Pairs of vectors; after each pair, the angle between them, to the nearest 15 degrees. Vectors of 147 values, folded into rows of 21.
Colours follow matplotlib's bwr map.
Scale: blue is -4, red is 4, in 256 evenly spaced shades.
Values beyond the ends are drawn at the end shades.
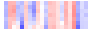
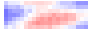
75 degrees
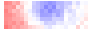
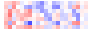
60 degrees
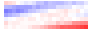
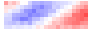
60 degrees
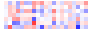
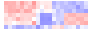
75 degrees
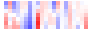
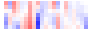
165 degrees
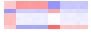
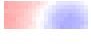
75 degrees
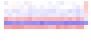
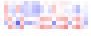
60 degrees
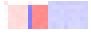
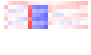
150 degrees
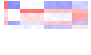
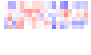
60 degrees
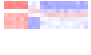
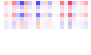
90 degrees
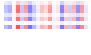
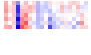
120 degrees
